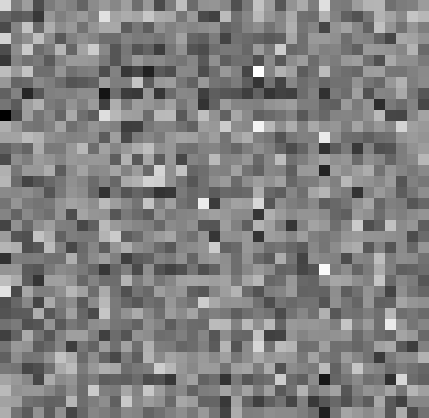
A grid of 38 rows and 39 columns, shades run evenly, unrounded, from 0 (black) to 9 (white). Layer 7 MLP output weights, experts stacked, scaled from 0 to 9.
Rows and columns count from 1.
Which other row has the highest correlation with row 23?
26
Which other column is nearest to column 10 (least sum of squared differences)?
16
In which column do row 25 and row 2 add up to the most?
30
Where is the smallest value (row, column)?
11, 1
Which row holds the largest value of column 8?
14
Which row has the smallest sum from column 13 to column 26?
9
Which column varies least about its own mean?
31
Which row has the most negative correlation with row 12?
37
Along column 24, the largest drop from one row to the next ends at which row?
8
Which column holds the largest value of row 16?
15
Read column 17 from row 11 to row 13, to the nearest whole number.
3 4 6
